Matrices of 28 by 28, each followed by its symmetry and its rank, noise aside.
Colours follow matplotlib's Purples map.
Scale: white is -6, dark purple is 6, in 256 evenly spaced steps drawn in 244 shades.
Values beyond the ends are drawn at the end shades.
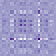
symmetric, rank one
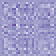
no symmetry, rank three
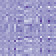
no symmetry, rank three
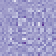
symmetric, rank three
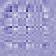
symmetric, rank two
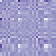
symmetric, rank two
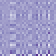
no symmetry, rank one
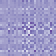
no symmetry, rank two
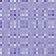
symmetric, rank one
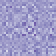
symmetric, rank three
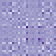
symmetric, rank two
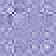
symmetric, rank three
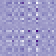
no symmetry, rank one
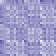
symmetric, rank two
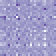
symmetric, rank three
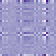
no symmetry, rank one
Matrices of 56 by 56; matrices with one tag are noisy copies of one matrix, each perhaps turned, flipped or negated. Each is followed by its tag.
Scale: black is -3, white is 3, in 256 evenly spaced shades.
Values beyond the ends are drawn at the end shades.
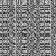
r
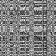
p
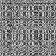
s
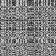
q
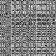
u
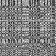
q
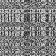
p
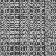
u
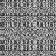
r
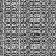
s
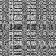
p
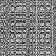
s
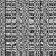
r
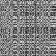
q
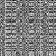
r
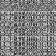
u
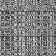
u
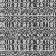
r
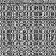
s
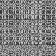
u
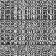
u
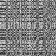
q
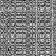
s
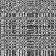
q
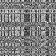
p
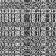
p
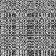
q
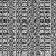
r
